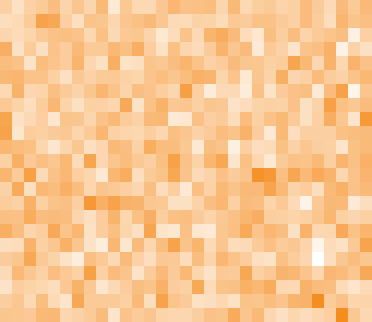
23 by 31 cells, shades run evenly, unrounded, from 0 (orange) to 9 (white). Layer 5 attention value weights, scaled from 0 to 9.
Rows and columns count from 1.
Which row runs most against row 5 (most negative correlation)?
15
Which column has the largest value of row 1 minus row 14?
2
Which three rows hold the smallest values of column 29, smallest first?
23, 7, 17
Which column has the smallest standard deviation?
24
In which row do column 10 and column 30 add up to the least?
5
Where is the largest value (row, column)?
19, 27
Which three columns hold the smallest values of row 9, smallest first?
31, 1, 28
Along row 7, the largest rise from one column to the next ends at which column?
30
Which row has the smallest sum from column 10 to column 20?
12
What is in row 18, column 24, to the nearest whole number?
5
